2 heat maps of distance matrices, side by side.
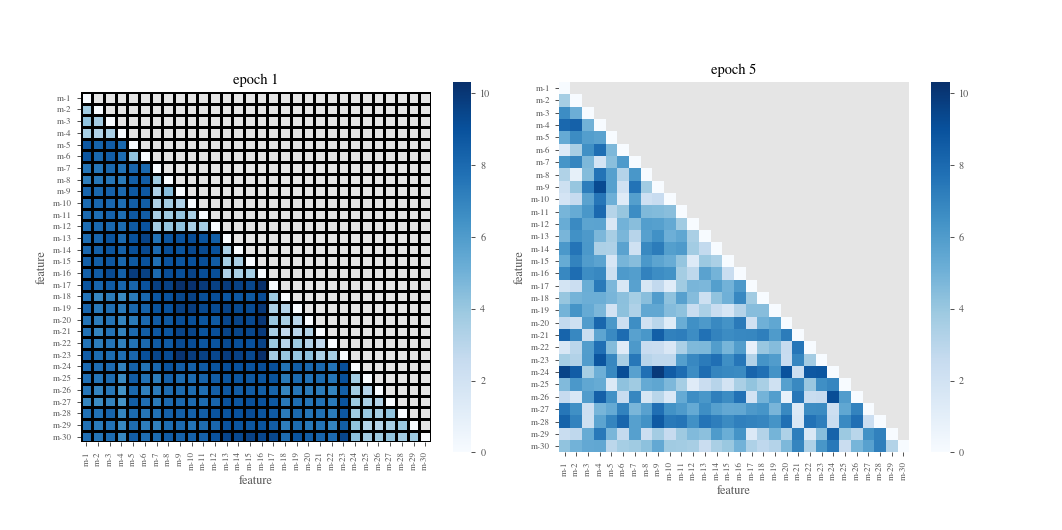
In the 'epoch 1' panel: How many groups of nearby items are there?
6
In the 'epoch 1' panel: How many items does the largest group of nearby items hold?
7
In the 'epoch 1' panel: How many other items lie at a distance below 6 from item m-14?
3
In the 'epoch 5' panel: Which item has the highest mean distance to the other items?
m-24
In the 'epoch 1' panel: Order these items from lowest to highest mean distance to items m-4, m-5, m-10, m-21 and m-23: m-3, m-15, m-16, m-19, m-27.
m-19, m-3, m-27, m-15, m-16
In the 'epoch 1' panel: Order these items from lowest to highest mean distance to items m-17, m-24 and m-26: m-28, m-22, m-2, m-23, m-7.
m-28, m-22, m-23, m-2, m-7
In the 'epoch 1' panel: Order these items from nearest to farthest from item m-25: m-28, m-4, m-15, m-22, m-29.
m-29, m-28, m-4, m-22, m-15
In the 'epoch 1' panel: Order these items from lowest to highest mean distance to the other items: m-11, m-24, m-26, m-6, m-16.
m-26, m-24, m-11, m-6, m-16
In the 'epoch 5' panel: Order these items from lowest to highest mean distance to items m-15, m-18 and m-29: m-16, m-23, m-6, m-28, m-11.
m-6, m-11, m-16, m-23, m-28
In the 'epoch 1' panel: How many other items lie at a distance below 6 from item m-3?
3
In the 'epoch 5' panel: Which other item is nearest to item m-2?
m-8
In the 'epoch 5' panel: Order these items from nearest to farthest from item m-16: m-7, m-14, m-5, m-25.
m-5, m-25, m-14, m-7
